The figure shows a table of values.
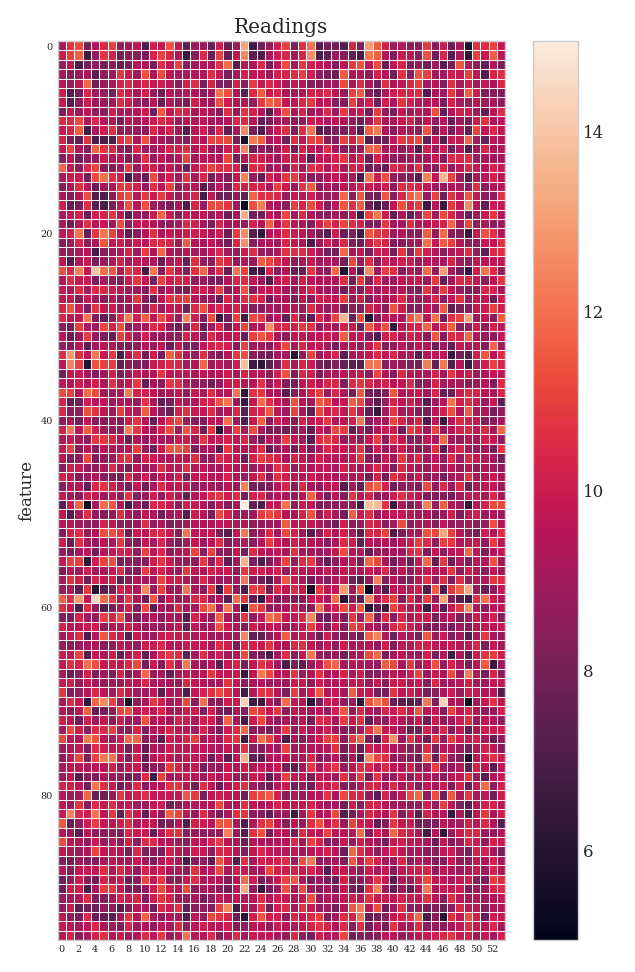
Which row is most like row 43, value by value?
27
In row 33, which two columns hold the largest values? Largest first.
1, 4
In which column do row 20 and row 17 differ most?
22
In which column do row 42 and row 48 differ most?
30
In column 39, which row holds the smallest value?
60
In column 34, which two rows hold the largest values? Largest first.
29, 58
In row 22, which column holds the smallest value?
4
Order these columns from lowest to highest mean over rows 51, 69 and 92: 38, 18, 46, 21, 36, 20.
21, 46, 18, 38, 36, 20
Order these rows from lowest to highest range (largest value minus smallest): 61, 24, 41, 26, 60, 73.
26, 73, 61, 41, 60, 24
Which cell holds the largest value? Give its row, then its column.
49, 22
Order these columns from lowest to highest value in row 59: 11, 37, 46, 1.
1, 11, 37, 46
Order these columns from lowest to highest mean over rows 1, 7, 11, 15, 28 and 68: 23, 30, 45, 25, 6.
25, 23, 45, 6, 30
